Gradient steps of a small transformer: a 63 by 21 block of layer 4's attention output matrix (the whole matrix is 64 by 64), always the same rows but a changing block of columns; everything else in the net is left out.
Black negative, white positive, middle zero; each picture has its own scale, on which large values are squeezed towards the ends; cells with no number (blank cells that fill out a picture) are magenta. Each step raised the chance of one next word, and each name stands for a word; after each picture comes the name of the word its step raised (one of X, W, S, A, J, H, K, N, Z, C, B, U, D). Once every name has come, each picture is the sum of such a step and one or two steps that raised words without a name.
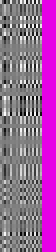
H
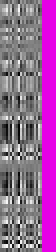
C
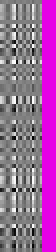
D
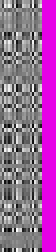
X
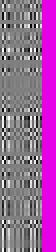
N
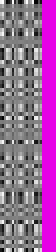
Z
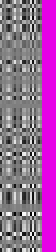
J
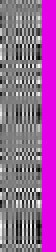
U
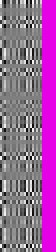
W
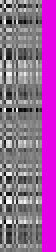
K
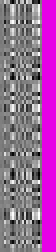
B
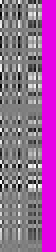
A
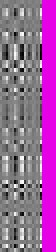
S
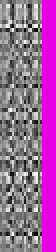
D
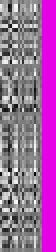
D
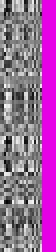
Z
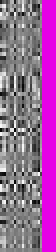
A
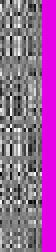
H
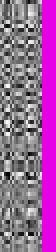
B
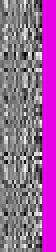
S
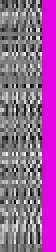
K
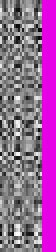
C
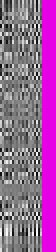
X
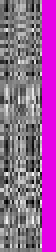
D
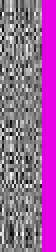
S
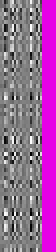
J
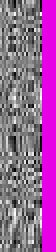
B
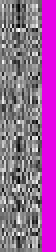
D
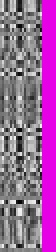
W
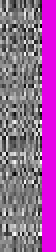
J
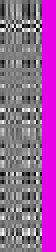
D
